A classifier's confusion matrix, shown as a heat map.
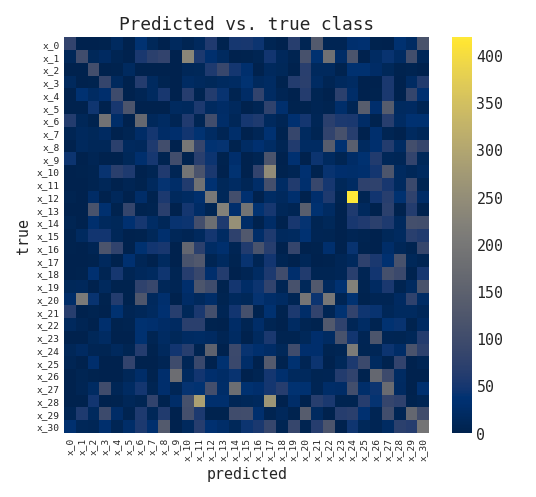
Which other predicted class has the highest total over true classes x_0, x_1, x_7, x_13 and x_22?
x_10
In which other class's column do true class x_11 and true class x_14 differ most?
x_12
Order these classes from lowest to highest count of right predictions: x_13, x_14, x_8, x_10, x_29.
x_8, x_29, x_10, x_13, x_14
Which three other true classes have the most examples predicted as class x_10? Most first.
x_1, x_8, x_16
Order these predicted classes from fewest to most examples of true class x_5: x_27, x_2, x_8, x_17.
x_8, x_2, x_17, x_27
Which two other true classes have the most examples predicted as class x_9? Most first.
x_26, x_25
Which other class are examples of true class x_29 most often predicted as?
x_20
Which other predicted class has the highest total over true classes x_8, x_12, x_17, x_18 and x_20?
x_24
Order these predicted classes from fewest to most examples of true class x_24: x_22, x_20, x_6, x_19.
x_22, x_20, x_6, x_19
